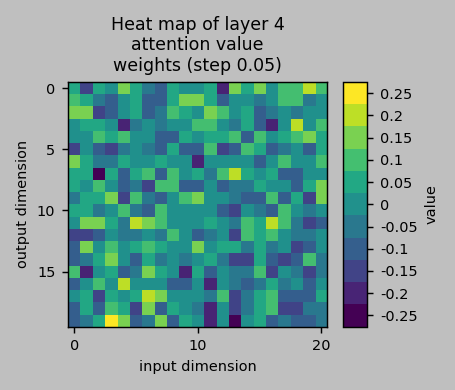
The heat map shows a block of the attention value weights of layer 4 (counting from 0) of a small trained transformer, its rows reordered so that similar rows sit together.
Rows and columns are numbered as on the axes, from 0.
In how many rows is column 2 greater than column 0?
11
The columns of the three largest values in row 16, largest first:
4, 2, 16
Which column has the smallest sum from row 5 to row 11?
19
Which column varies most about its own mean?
13
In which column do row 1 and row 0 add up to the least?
12
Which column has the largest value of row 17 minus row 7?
7
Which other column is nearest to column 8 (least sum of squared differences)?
14
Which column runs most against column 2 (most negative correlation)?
8
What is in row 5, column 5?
0
